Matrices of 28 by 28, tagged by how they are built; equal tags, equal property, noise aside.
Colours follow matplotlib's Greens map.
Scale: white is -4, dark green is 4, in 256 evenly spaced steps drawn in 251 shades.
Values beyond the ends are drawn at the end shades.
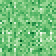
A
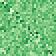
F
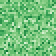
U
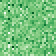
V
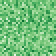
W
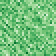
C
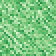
C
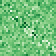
F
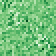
F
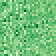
V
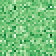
A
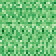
W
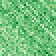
C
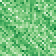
C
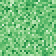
U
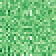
A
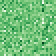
V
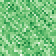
C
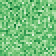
U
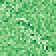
F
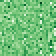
V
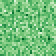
W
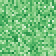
U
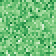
U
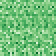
W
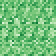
W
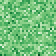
U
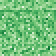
W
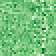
V
